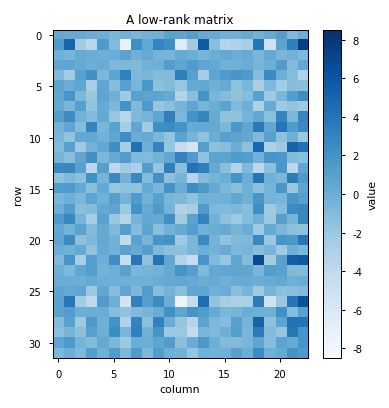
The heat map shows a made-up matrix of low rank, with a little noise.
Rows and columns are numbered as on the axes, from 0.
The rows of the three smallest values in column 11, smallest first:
26, 1, 11
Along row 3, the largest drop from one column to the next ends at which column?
21
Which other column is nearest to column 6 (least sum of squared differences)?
19
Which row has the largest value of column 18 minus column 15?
22
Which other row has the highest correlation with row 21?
5
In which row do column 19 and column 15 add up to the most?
4
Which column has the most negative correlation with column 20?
8
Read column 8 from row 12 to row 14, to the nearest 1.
-1 1 -1
